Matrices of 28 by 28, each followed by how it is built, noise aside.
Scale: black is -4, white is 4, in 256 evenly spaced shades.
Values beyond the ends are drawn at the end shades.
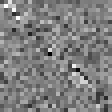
banded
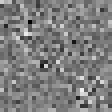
block diagonal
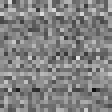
repeating columns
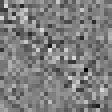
banded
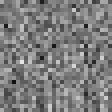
blocks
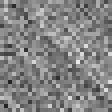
Toeplitz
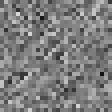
Hankel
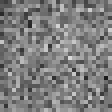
blocks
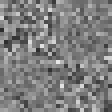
block diagonal
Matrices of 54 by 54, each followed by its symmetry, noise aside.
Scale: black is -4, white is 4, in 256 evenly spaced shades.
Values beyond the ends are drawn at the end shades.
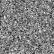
no symmetry.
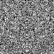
mirrored left to right.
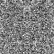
mirrored left to right.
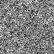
symmetric.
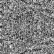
mirrored top to bottom.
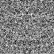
mirrored left to right.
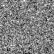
no symmetry.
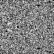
mirrored top to bottom.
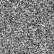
no symmetry.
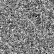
symmetric across the other diagonal.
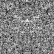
mirrored left to right.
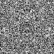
mirrored left to right.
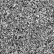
antisymmetric.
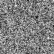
symmetric across the other diagonal.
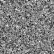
antisymmetric.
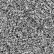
symmetric across the other diagonal.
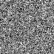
no symmetry.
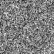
symmetric.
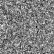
mirrored top to bottom.
